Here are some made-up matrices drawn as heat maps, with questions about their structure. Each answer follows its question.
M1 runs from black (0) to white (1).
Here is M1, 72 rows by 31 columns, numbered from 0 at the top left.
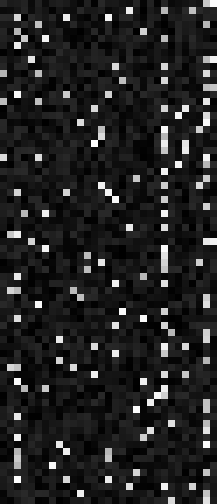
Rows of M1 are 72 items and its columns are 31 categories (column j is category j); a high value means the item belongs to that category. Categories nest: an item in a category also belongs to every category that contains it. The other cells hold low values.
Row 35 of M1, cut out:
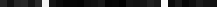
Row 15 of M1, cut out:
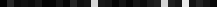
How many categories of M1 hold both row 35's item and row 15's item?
1
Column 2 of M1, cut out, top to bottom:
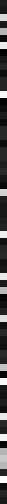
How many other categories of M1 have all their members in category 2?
6
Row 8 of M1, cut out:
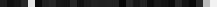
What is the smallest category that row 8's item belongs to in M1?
4
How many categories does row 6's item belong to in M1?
1
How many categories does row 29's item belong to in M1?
1
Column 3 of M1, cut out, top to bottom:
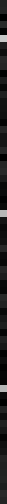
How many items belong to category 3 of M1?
3
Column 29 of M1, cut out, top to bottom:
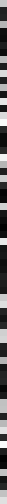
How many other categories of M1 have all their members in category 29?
10
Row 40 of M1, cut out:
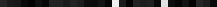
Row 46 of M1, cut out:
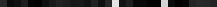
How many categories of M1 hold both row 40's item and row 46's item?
2
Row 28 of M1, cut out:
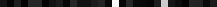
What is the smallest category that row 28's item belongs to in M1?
16
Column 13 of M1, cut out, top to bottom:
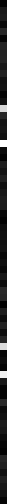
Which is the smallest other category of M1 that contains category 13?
26
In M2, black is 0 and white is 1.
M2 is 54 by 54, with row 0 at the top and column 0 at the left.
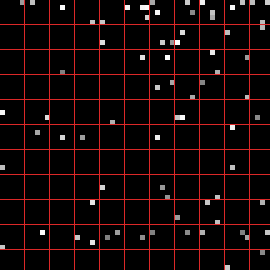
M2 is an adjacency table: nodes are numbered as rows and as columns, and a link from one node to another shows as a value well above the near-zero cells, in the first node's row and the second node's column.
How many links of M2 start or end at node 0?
11
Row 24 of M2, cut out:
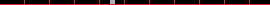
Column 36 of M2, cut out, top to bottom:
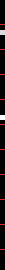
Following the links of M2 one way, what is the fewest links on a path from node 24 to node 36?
4
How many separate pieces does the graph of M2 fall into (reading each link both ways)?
3
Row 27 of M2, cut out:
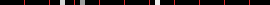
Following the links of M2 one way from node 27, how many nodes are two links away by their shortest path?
2
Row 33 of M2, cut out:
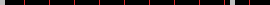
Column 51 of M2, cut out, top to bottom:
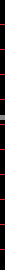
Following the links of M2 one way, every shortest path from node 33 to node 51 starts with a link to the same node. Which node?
node 46
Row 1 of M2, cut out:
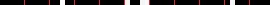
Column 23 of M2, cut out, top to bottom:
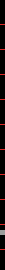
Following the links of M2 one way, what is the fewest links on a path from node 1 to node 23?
2
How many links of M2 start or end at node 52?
4
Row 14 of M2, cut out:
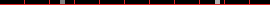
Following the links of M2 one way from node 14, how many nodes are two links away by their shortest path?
1
